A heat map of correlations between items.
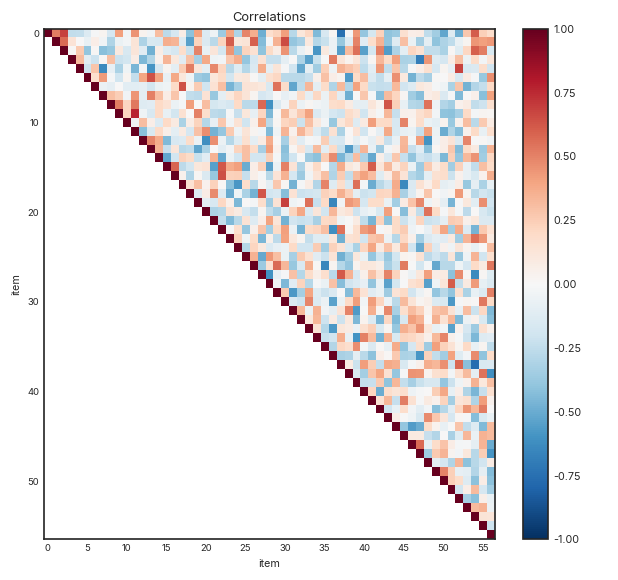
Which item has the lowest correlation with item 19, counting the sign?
36
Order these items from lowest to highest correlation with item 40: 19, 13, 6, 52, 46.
19, 46, 52, 6, 13
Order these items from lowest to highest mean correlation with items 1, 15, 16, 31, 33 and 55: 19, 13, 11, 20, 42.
13, 20, 11, 42, 19
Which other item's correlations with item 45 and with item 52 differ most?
4
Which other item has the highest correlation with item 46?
47
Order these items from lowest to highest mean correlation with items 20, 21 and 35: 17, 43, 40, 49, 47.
40, 43, 47, 49, 17
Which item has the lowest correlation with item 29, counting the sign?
31
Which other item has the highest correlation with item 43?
8
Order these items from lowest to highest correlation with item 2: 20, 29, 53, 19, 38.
20, 29, 53, 38, 19
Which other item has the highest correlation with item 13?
5
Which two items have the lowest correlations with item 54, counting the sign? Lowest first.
37, 27
